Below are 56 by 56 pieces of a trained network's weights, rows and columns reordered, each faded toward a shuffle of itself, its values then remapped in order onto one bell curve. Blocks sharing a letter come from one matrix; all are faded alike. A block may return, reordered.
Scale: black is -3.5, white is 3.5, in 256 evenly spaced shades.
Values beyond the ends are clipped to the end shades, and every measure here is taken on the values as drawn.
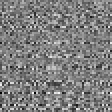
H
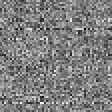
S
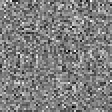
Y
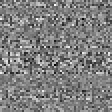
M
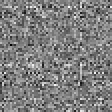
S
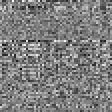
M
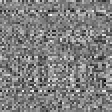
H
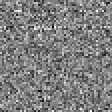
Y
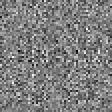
S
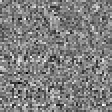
S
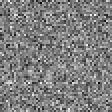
Y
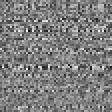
H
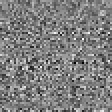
M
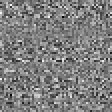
M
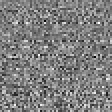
M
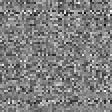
M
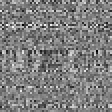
H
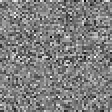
S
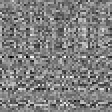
H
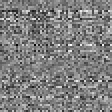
H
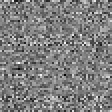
M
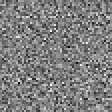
Y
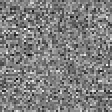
Y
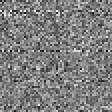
S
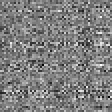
M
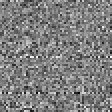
S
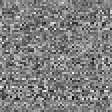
M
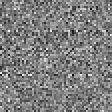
S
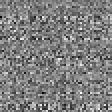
M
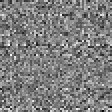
S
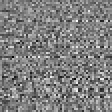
M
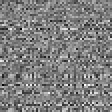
H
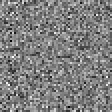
Y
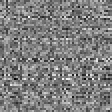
H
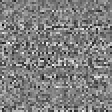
M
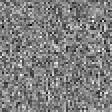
Y
